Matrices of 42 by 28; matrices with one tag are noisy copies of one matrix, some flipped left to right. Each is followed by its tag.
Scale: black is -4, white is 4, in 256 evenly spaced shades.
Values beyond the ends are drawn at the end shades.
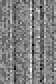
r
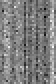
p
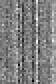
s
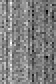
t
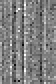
r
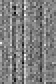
r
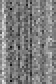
p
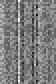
s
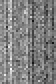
t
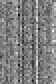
s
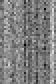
p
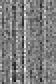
r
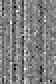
r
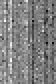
t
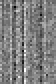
r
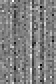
r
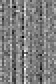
r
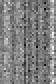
p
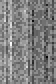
t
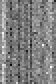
p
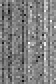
t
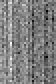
t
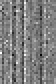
r
